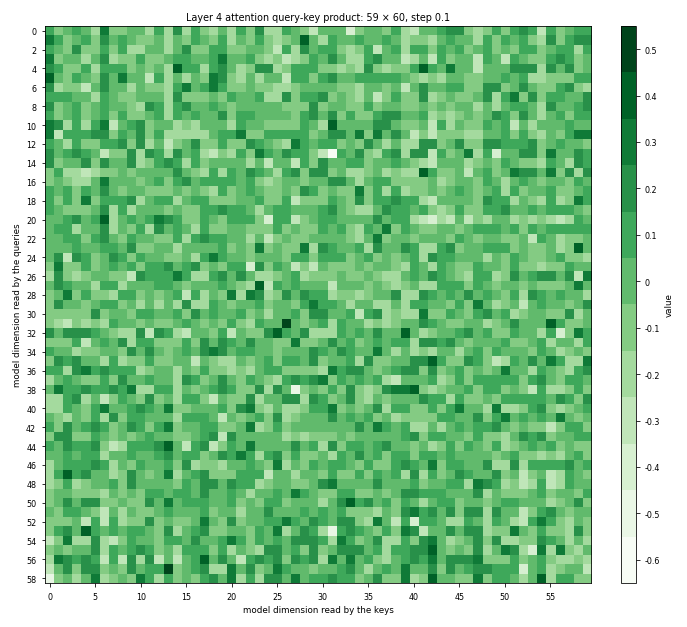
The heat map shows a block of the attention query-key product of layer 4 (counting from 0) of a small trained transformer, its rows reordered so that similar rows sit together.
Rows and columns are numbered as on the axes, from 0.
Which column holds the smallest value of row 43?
19
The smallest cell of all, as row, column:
13, 31
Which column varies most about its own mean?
42
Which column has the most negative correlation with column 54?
0
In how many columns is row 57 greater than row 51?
30
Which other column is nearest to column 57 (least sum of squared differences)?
48
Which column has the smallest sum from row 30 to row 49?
14
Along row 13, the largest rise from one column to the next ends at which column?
32
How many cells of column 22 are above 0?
22
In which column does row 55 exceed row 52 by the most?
40
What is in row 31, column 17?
-0.1
